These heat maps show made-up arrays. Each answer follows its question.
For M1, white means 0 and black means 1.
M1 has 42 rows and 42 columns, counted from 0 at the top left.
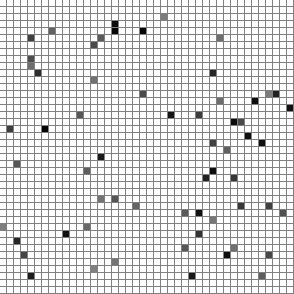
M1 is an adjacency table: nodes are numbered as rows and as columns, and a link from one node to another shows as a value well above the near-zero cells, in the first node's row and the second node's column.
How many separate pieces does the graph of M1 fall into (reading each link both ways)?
2
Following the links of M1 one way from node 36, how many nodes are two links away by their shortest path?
4
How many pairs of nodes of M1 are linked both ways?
3
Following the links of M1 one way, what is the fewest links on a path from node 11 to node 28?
4
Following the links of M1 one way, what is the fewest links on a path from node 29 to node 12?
7
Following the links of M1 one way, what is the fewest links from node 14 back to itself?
4
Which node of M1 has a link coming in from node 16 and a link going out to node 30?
node 24
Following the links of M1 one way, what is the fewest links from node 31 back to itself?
4
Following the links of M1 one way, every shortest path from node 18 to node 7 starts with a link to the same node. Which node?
node 6
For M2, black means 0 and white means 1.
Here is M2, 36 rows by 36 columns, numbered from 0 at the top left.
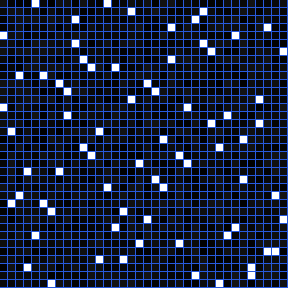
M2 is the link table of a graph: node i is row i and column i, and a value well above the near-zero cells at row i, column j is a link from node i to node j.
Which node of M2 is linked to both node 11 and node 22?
node 19
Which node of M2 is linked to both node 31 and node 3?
node 33
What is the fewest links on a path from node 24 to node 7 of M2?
6
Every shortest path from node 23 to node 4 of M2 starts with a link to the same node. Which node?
node 13
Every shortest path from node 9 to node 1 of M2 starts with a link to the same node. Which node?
node 5
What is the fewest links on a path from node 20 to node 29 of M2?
5
